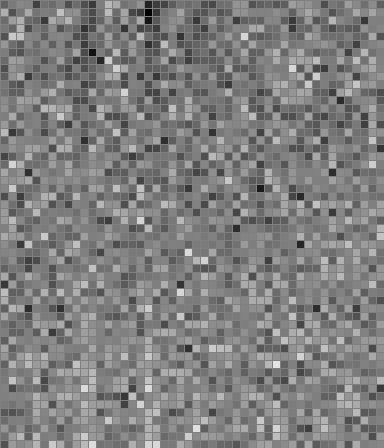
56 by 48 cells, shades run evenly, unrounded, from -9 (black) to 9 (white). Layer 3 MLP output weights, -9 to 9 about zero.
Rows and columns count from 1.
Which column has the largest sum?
35
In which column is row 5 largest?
31
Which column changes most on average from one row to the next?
2
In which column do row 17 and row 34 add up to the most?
15
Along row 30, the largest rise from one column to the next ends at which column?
48
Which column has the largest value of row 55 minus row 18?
11
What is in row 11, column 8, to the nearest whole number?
3
